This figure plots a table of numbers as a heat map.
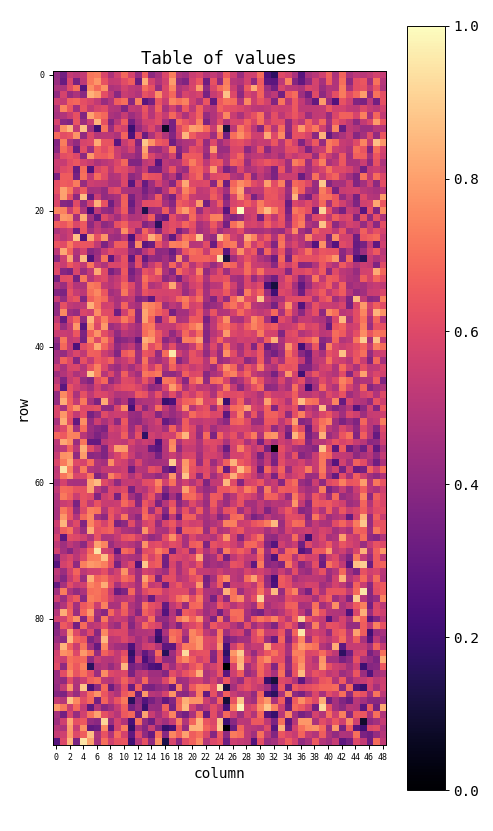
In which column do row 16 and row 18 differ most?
4
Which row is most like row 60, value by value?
3
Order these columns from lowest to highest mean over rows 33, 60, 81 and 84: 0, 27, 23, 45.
0, 23, 27, 45
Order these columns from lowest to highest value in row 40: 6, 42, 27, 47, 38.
27, 42, 38, 47, 6
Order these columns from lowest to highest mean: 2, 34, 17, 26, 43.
43, 34, 17, 26, 2
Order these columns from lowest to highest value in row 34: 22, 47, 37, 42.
22, 37, 42, 47
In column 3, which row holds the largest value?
24
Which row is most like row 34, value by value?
44
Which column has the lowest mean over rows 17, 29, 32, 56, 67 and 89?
32
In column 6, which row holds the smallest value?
8
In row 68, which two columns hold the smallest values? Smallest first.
37, 1
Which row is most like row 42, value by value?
11
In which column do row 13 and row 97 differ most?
15
